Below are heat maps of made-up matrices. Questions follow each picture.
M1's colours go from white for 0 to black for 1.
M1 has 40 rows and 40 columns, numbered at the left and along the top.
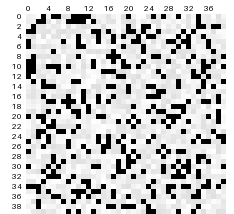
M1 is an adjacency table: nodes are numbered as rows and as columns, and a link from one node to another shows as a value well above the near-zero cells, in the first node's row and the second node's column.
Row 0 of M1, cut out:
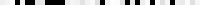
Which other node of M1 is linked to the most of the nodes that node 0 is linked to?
node 36
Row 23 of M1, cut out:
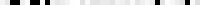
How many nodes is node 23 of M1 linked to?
7
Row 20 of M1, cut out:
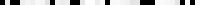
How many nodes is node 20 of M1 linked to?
12
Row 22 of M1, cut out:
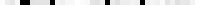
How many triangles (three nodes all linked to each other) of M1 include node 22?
4
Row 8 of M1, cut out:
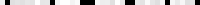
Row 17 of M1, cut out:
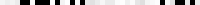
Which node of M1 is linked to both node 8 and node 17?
node 16
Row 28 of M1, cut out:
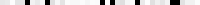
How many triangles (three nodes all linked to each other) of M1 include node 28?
3
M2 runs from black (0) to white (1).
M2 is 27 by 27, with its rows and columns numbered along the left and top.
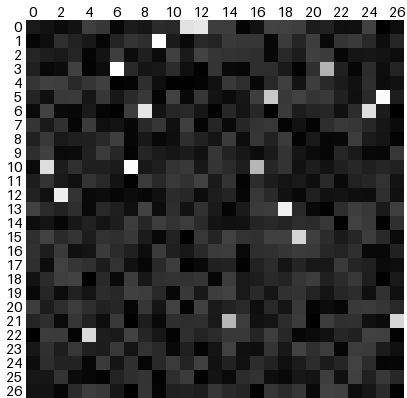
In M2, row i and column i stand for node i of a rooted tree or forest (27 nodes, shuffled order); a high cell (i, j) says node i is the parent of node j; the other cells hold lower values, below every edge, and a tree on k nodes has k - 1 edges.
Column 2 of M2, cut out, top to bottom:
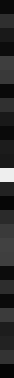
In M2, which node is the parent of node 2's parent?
0
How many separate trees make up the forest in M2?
9
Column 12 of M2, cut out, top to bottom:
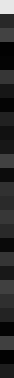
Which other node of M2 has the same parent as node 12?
11
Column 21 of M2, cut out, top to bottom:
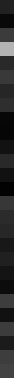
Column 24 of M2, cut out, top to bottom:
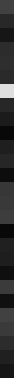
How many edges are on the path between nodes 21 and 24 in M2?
3
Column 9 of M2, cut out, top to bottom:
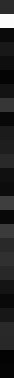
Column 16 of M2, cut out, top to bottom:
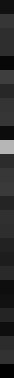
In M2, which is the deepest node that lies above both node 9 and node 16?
10
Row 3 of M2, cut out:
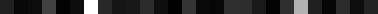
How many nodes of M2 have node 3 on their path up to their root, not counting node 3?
6
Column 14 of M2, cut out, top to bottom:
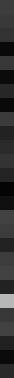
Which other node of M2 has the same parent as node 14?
26
